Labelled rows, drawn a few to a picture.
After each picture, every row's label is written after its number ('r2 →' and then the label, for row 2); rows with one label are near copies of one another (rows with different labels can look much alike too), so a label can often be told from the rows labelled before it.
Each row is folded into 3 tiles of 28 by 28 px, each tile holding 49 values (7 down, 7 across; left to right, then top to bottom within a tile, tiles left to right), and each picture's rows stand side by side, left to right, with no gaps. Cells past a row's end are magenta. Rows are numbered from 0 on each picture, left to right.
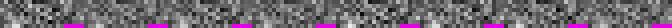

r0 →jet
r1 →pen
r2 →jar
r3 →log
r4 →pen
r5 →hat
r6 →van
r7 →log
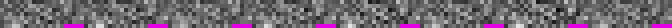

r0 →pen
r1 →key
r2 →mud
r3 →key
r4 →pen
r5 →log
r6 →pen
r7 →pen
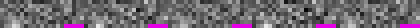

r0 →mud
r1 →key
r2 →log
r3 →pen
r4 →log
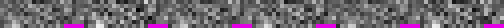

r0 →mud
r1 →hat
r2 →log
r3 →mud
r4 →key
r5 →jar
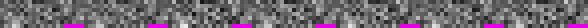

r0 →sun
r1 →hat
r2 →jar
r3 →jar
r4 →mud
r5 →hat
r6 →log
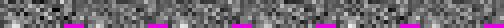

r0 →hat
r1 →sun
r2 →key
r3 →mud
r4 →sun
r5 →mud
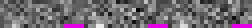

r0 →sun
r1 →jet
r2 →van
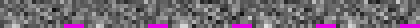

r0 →pen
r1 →sun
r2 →mud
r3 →key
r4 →van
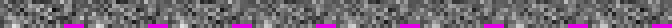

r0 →mud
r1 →pen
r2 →jet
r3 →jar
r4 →jet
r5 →sun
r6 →jet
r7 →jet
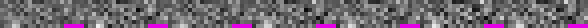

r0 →sun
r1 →sun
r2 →pen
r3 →van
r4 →key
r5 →van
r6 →hat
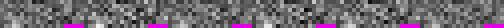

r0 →van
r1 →pen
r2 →hat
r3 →jet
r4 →pen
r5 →log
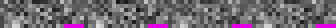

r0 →jar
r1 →jar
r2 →jar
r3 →jet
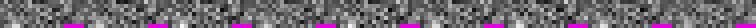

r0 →jet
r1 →van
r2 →sun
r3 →pen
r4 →sun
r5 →jar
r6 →hat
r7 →jet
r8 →log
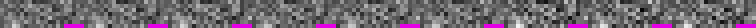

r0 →mud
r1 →mud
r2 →mud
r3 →pen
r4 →log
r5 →jar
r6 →mud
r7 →jet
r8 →pen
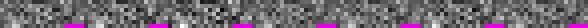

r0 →log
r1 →jar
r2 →key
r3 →jet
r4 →sun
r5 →sun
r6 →log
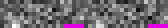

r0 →key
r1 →hat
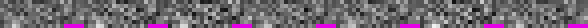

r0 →sun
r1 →mud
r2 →log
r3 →pen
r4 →log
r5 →pen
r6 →sun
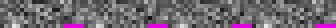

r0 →log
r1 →sun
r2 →pen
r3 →key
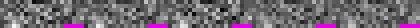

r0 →pen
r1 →key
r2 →hat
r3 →mud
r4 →jar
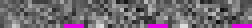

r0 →mud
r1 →jar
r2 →jet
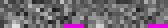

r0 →jar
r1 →key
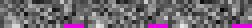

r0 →mud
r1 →hat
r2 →pen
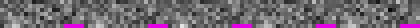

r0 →log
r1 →jar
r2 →key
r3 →hat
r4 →hat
